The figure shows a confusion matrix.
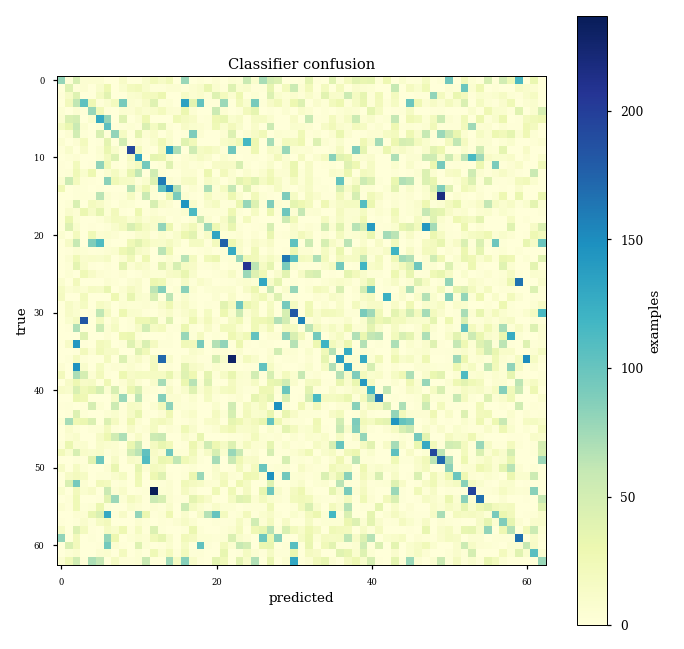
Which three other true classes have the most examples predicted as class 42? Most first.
28, 20, 40
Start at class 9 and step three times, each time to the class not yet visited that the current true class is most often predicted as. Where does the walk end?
36
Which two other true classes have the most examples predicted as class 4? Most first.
21, 62
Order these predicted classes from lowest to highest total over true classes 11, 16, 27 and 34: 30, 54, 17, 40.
17, 54, 40, 30
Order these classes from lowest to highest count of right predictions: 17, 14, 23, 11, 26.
23, 11, 17, 26, 14
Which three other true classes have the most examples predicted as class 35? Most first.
56, 10, 37
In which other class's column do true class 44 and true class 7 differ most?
43
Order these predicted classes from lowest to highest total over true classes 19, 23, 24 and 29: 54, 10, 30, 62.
54, 10, 62, 30
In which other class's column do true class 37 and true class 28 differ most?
2
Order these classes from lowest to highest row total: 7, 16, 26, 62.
26, 7, 16, 62
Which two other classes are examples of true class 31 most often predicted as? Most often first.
3, 28
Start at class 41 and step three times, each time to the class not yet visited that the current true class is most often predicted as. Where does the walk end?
55
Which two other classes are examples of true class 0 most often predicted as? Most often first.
59, 50
